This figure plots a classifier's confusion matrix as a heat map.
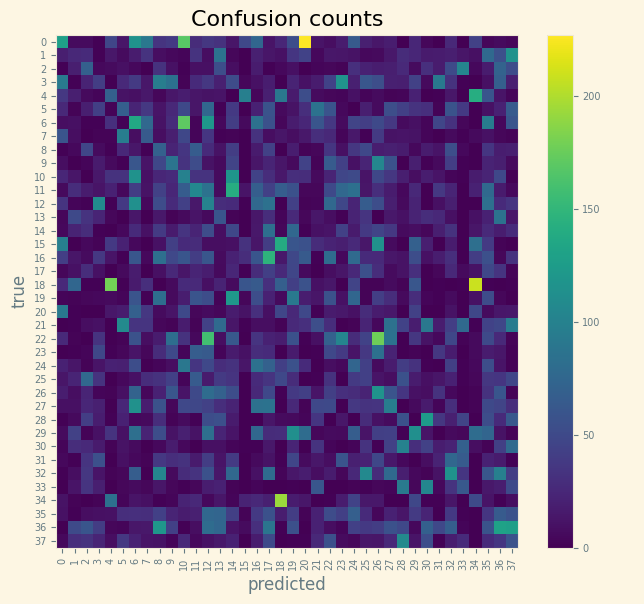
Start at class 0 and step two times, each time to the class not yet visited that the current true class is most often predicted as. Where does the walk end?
6
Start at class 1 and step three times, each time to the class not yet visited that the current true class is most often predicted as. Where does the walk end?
30
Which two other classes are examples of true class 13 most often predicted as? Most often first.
36, 1
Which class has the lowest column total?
15
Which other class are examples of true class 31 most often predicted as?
32
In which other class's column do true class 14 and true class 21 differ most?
5
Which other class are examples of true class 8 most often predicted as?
11
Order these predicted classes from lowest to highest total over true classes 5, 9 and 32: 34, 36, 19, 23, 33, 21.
34, 19, 23, 33, 21, 36
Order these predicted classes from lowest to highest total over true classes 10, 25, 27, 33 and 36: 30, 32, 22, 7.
7, 22, 32, 30
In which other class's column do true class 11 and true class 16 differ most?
14
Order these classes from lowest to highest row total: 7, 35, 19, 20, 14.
7, 20, 14, 19, 35
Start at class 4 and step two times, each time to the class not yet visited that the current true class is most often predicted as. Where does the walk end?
18
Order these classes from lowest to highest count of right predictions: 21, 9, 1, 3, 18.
1, 3, 21, 18, 9
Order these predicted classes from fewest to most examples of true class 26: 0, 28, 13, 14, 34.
34, 0, 28, 14, 13
